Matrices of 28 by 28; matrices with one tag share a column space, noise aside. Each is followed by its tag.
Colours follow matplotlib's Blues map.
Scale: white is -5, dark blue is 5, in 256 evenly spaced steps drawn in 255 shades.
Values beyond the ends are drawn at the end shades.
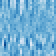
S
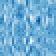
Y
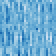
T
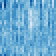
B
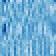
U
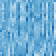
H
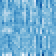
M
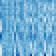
H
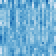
B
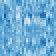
Y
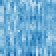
T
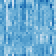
B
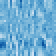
S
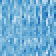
Y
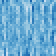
T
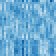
U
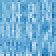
H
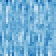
T
